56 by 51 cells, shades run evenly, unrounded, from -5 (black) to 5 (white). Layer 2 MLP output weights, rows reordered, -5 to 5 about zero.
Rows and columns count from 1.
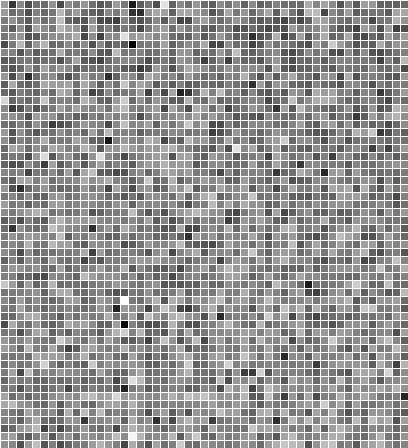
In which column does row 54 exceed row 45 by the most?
36
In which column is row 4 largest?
8
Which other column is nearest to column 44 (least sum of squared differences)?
10
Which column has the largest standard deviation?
16
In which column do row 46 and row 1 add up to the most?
21
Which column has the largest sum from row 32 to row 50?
31
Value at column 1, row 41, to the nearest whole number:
-2
